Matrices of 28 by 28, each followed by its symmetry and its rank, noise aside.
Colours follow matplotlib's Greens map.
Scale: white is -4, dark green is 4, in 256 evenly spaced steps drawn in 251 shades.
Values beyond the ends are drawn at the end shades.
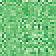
no symmetry, rank four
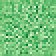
antisymmetric, rank four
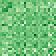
symmetric, rank four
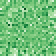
symmetric, rank six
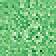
symmetric, rank six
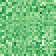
no symmetry, rank five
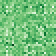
no symmetry, rank five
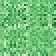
no symmetry, rank four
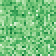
no symmetry, rank six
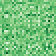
no symmetry, rank five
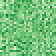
no symmetry, rank five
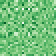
no symmetry, rank four
